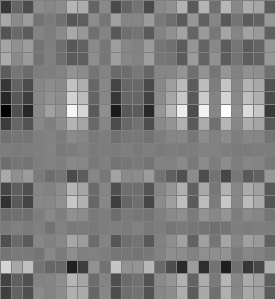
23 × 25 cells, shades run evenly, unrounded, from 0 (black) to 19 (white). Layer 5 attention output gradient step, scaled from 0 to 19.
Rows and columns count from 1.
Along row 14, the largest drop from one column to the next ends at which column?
19
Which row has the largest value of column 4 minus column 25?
9
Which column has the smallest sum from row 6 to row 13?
1
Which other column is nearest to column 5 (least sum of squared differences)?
15
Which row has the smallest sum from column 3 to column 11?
21
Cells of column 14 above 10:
5
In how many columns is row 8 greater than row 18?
15
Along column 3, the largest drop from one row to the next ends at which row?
22
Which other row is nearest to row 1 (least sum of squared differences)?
10
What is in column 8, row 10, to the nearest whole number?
12
